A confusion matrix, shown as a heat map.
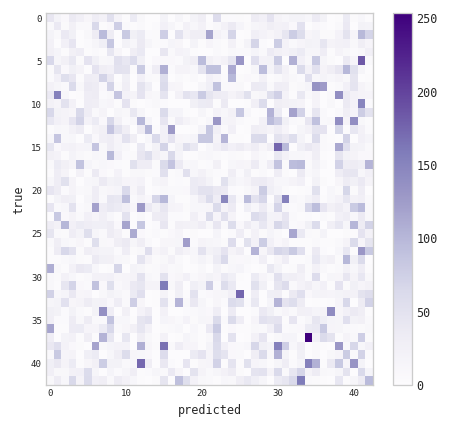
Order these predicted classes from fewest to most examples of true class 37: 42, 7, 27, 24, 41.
42, 27, 24, 41, 7
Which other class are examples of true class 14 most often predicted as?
23
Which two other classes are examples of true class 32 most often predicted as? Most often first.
25, 0
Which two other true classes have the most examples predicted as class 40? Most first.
12, 24
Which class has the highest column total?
30
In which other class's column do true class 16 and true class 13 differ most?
21
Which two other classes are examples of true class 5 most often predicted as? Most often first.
41, 25
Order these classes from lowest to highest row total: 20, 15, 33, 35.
20, 35, 33, 15
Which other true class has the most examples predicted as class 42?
17
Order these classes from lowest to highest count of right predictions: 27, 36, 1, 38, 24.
1, 24, 36, 27, 38
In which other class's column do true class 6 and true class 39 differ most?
24
